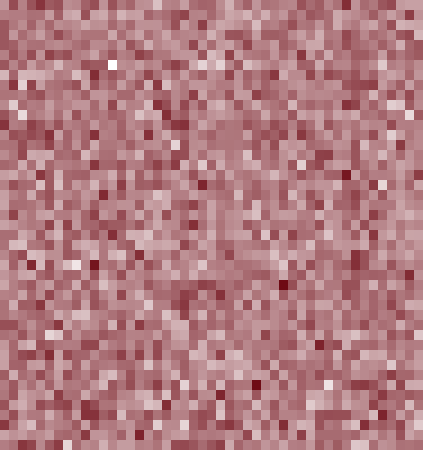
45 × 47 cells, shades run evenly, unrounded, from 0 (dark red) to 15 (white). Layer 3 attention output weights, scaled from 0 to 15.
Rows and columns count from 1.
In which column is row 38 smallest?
44
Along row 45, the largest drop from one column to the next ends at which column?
9
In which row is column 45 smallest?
15
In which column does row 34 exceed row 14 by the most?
6
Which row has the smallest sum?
13
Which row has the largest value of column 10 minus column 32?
43
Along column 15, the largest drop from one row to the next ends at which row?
25
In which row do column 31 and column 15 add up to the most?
18
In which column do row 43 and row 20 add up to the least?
32
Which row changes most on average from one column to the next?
39
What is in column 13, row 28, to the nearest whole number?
7
